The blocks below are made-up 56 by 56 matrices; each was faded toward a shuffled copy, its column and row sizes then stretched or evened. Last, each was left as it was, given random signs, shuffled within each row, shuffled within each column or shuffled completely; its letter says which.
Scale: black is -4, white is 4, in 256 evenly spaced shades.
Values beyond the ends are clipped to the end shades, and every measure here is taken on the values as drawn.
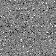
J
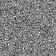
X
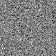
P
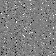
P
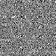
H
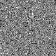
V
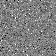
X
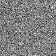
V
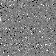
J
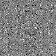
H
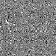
H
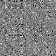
H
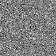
P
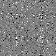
H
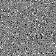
V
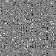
H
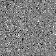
V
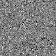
V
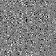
H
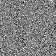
P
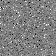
X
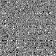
H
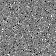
X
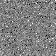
J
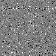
V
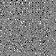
H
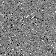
X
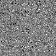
V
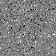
V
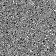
X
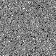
J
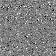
J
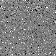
J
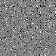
H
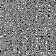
H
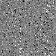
P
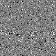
H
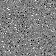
X
